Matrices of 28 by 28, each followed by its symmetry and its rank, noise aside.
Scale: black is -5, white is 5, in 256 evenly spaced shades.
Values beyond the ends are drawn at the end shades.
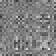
symmetric, rank four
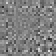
antisymmetric, rank four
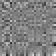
no symmetry, rank three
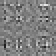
antisymmetric, rank four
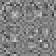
symmetric, rank six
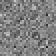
symmetric, rank six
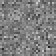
no symmetry, rank six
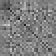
symmetric, rank four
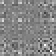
symmetric, rank three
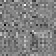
antisymmetric, rank six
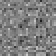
no symmetry, rank four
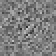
symmetric, rank six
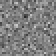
antisymmetric, rank six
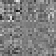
antisymmetric, rank four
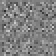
no symmetry, rank six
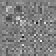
symmetric, rank six
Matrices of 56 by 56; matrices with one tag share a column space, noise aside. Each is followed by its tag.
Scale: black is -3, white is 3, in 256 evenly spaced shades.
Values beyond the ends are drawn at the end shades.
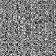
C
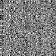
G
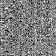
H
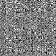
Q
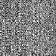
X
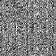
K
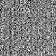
Q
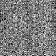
C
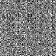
C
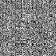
C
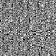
X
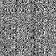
Q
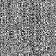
X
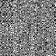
K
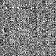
H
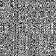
K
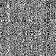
X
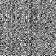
C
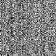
X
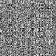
H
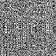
K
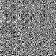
C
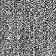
Q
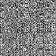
K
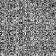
X
